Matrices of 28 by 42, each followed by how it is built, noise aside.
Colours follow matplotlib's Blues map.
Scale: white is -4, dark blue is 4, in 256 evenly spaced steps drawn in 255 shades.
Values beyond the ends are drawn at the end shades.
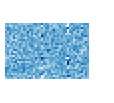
uneven columns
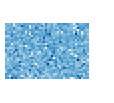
sparse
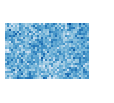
smooth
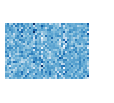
uneven columns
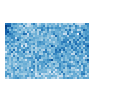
smooth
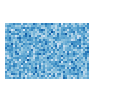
noise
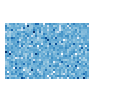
sparse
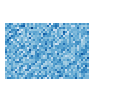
Hankel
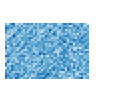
Hankel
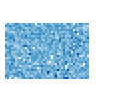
sparse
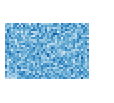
noise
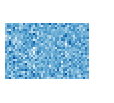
uneven columns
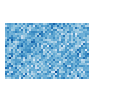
Hankel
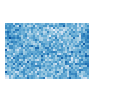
smooth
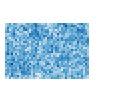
smooth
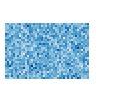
noise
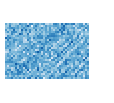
Hankel
